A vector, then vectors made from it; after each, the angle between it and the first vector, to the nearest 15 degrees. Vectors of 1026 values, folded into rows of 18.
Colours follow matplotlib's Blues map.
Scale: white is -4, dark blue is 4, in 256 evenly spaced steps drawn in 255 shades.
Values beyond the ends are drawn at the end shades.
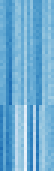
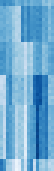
60 degrees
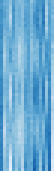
90 degrees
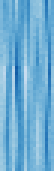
90 degrees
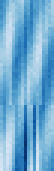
135 degrees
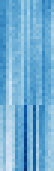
135 degrees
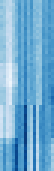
150 degrees
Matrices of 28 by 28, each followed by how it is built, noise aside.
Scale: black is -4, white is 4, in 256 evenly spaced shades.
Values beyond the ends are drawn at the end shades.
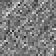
Hankel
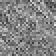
Toeplitz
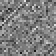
Hankel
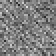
Toeplitz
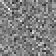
diagonal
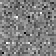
uneven rows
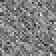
Toeplitz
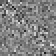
banded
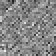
Hankel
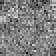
smooth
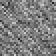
Toeplitz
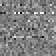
uneven rows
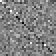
diagonal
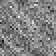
Toeplitz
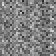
repeating rows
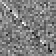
diagonal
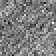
Hankel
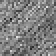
Hankel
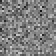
repeating rows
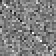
diagonal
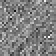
Hankel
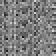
repeating rows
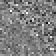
upper triangular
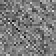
Toeplitz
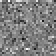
uneven rows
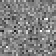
uneven rows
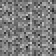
repeating rows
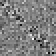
banded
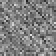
Toeplitz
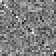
diagonal
